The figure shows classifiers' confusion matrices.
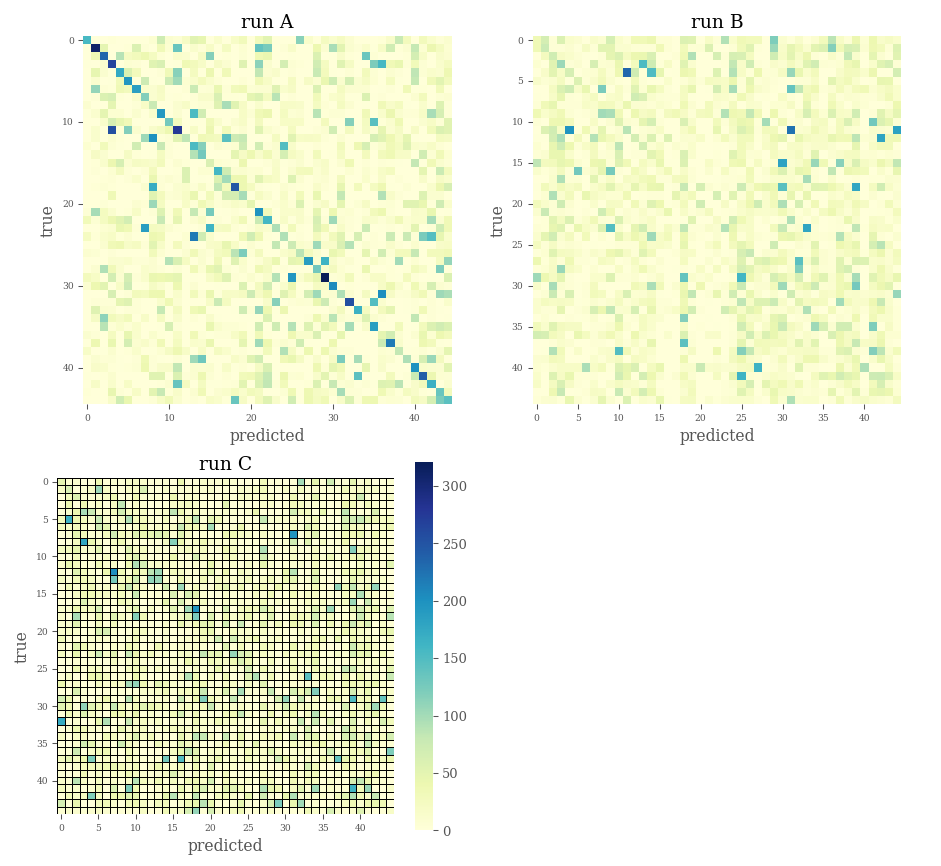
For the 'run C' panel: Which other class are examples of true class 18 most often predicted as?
10
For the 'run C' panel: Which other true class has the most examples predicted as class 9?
41
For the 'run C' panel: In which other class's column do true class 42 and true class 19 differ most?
4
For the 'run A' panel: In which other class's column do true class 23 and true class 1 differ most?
7
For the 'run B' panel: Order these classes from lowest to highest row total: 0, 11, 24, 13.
13, 24, 0, 11
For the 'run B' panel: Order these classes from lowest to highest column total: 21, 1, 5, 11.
21, 5, 1, 11
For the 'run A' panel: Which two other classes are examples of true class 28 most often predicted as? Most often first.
43, 2
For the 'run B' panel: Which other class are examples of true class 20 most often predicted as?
30
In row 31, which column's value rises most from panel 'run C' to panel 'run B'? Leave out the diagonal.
44
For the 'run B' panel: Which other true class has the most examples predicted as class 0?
29
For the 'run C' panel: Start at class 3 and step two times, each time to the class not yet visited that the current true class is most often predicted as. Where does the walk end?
15
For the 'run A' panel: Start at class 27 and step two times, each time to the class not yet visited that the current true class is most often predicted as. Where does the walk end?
25
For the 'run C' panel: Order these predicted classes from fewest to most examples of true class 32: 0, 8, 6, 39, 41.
8, 41, 39, 6, 0
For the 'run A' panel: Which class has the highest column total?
21
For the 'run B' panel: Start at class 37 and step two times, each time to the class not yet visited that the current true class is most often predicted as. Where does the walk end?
39
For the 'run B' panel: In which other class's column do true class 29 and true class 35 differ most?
18
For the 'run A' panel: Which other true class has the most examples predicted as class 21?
1
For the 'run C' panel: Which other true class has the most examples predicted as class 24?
28
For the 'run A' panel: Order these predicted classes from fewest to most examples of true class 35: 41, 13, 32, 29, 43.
13, 41, 29, 43, 32
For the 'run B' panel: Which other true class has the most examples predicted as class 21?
1
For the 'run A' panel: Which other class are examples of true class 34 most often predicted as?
2
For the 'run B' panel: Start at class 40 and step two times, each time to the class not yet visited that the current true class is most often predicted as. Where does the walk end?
32
